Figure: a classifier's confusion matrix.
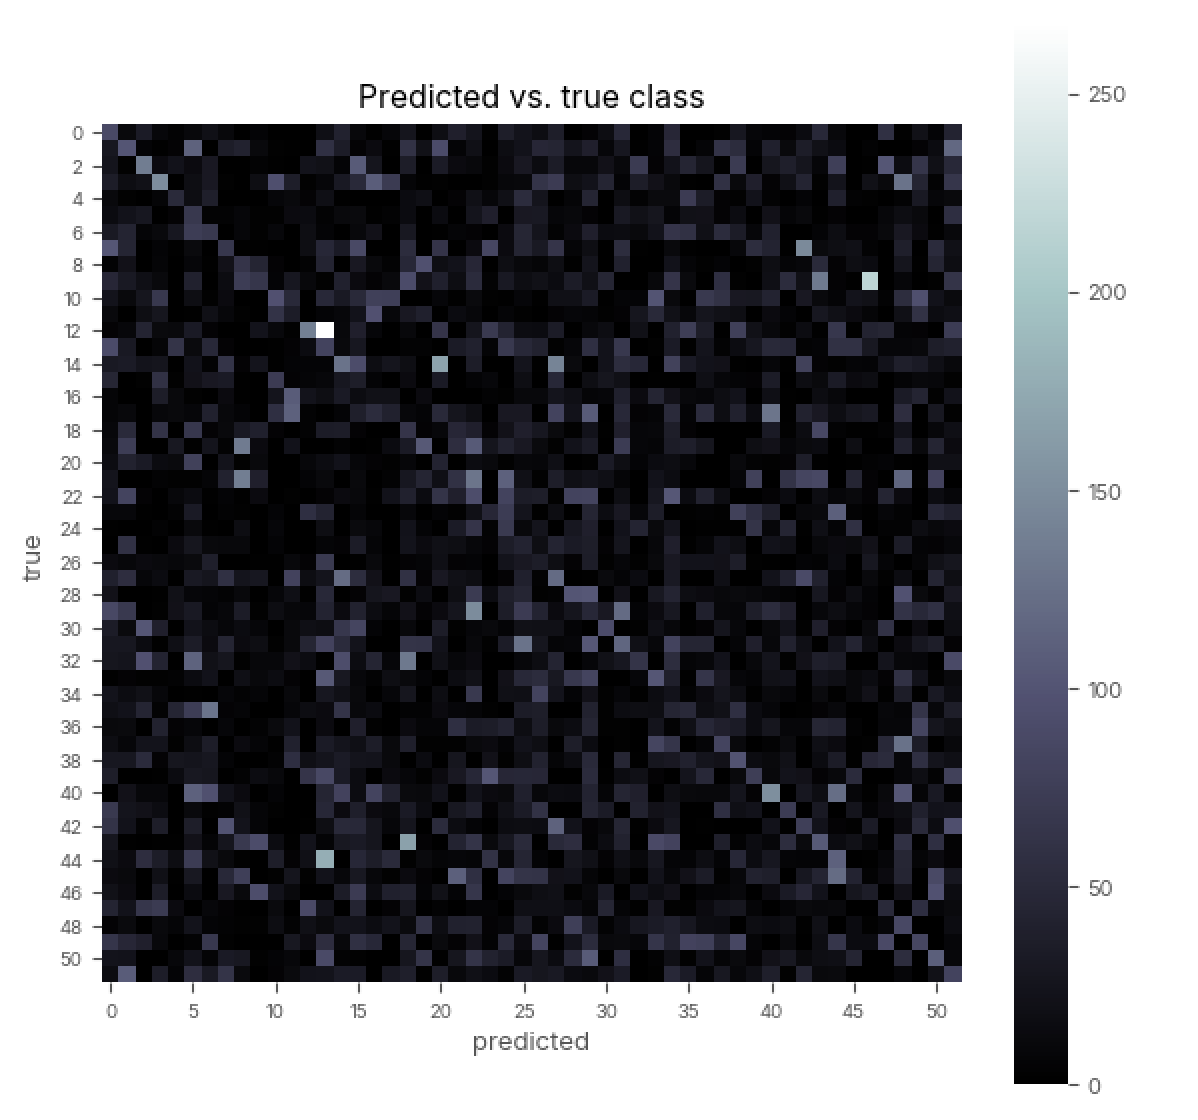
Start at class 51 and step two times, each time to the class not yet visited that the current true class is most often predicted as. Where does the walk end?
5
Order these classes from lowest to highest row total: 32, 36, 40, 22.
36, 22, 32, 40
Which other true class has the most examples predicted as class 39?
21
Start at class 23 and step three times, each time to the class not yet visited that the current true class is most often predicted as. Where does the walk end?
0
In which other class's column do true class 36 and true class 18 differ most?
49
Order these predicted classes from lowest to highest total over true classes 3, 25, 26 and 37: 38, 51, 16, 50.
50, 38, 51, 16
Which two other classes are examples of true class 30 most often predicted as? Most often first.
2, 15
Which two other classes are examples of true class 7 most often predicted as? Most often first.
42, 0
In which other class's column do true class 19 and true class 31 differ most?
8
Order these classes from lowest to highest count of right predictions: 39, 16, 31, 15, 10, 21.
16, 15, 21, 39, 10, 31
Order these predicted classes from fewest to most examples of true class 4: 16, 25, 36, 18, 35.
16, 18, 36, 25, 35
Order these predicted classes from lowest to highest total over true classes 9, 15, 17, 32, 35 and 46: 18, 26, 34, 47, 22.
47, 26, 22, 34, 18
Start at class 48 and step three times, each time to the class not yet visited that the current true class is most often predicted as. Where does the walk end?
22
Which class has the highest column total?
13
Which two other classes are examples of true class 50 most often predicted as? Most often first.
29, 13
